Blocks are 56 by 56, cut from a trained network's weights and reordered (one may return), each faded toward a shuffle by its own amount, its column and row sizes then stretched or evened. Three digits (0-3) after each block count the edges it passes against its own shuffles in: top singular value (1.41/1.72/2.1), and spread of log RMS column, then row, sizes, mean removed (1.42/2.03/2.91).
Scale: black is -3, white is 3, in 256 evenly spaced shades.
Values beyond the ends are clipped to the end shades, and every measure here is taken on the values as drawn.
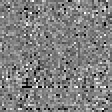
1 1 2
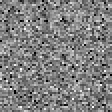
1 0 0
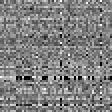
3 1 2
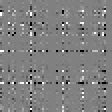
3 3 3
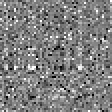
2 0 1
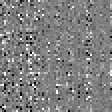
0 3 1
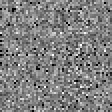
0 1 1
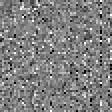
0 2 0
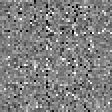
0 2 1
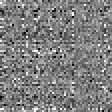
2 2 0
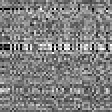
3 0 2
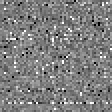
1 0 2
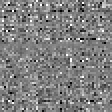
0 1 3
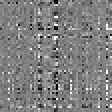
2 3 2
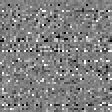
2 0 3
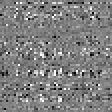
2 1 3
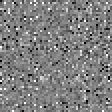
0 1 1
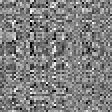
3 2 0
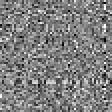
2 1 0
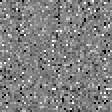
0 1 1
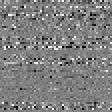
1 0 3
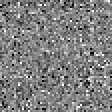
1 1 1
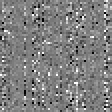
0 3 0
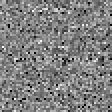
0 0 1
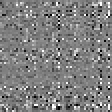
2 2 3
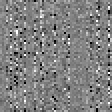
0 3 0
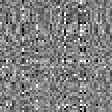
3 2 1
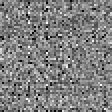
1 1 0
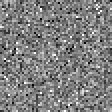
0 0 0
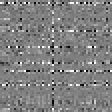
3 1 3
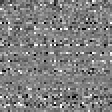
0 1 3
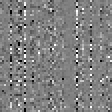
3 3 1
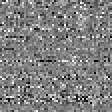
1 0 3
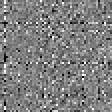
2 2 1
